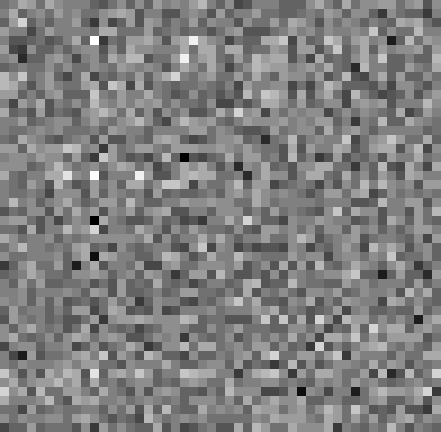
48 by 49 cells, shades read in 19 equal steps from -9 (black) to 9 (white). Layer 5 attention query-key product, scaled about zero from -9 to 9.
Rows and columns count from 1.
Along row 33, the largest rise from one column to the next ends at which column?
46
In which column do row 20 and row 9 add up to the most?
16
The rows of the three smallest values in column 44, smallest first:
5, 42, 10
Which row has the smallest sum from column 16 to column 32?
28
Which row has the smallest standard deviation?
15
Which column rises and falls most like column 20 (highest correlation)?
43
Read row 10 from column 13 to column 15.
5 3 -4
